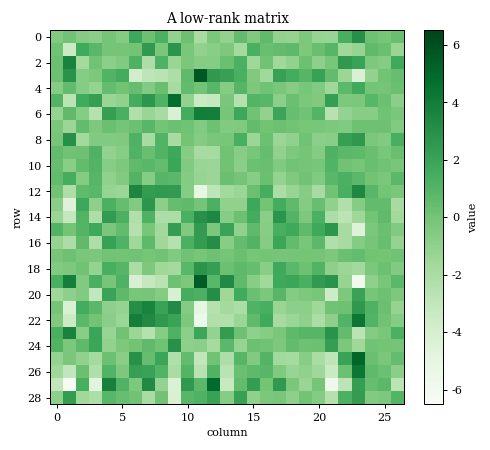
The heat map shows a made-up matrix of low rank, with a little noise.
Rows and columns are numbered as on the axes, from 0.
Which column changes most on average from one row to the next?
1
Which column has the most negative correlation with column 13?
23
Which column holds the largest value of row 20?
12
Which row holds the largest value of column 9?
5
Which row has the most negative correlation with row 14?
11
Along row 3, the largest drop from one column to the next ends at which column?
6
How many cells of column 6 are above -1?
21
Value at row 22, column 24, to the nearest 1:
1
